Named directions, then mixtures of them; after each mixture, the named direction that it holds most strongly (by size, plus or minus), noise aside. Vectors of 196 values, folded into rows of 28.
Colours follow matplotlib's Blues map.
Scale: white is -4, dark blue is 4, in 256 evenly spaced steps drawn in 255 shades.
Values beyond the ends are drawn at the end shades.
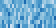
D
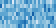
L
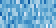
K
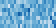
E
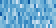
K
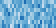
D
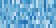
L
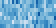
L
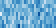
D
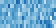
E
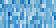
D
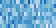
K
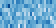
E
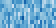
D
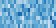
E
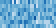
K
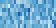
E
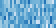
K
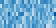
L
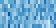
E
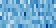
K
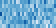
K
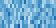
D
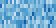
L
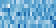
E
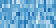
L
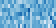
E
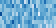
K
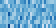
D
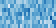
E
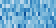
K
